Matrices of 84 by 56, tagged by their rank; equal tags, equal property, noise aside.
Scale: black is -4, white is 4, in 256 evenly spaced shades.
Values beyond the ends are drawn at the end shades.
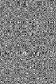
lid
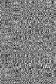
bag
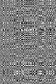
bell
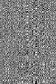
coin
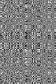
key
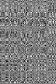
bell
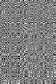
bell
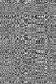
bag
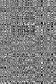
bell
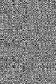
coin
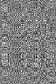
lid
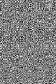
lid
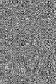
coin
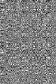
coin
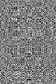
lid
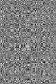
bag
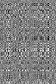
bell
